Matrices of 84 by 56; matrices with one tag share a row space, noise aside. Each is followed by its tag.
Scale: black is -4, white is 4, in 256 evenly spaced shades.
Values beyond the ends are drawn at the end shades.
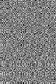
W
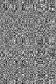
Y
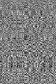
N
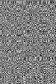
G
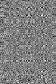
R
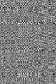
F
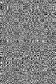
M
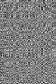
R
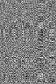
Y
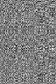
Y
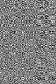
Y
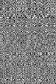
W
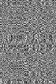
N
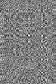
R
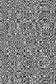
G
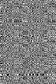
M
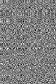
W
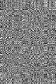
M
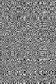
G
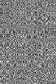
W
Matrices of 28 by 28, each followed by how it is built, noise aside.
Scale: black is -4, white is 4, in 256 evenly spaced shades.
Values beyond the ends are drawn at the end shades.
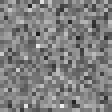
noise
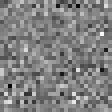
uneven rows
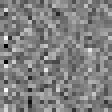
uneven columns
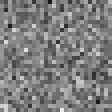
repeating columns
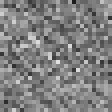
Toeplitz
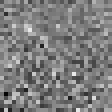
lower triangular
